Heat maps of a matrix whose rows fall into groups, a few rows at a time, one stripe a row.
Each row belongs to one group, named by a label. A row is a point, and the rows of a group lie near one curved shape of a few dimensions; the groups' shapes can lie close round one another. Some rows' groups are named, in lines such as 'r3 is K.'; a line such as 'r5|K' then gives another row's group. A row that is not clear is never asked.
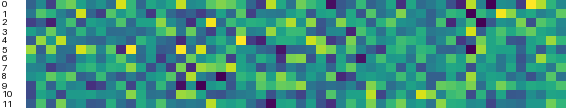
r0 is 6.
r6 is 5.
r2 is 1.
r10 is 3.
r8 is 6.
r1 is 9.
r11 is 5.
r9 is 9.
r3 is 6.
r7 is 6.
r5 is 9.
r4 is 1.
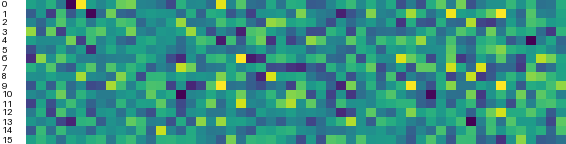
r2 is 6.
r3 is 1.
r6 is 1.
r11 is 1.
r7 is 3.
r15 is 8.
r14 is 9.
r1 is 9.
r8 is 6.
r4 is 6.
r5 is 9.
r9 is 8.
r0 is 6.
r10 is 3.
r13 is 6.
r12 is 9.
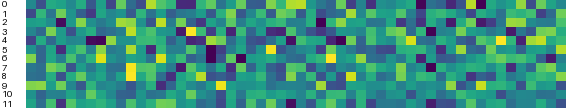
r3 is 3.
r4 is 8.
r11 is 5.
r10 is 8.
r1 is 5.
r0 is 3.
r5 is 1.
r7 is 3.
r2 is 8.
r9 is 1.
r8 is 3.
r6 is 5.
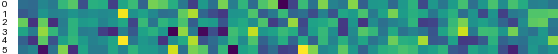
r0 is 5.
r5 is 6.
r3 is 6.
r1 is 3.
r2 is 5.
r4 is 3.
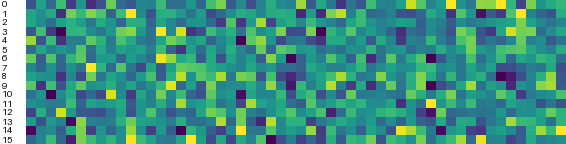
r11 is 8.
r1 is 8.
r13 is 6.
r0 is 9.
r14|1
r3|8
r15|3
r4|1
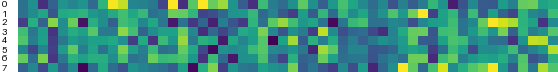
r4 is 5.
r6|1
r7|9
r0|6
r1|3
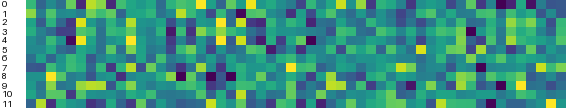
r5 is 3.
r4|6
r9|8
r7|3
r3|6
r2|6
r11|5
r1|1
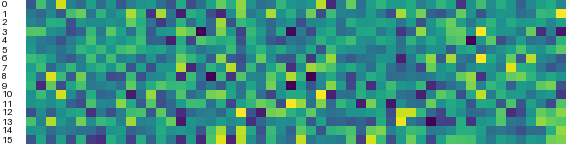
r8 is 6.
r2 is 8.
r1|1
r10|1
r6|1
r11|5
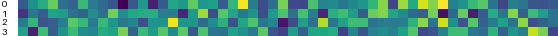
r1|1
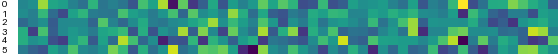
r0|6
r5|6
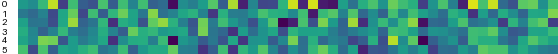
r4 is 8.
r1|1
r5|5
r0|8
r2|5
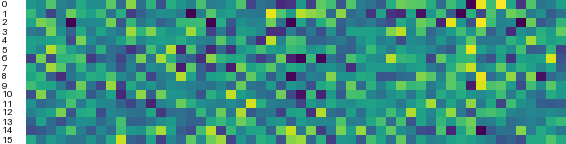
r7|6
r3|3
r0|9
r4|6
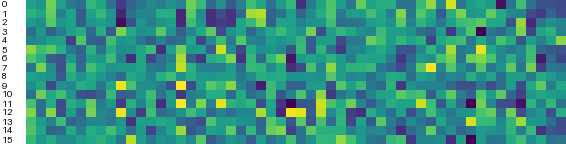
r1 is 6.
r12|5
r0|8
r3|1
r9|6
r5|1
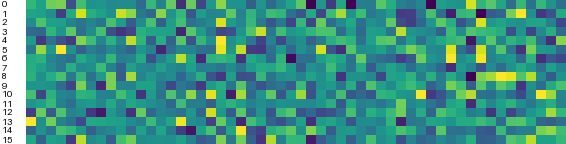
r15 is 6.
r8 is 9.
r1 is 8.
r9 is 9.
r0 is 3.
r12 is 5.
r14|1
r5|1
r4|6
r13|1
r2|1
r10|5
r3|6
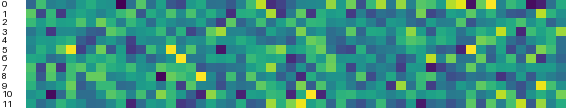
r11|3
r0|6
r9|8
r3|8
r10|8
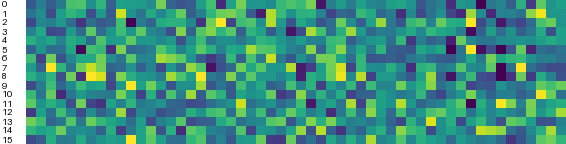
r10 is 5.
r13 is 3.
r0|1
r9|3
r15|3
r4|8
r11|9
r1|6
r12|5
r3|6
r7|8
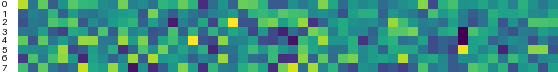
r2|1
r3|9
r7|5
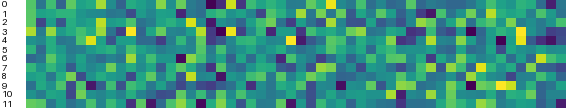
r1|3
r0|5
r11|3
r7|1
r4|8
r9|9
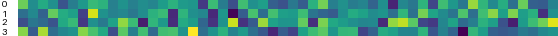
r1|9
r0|1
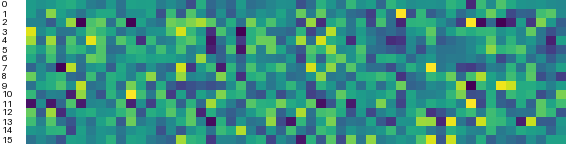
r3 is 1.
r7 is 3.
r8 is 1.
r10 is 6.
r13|1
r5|5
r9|9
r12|5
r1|8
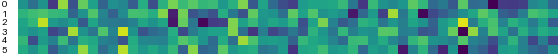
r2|6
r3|9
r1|8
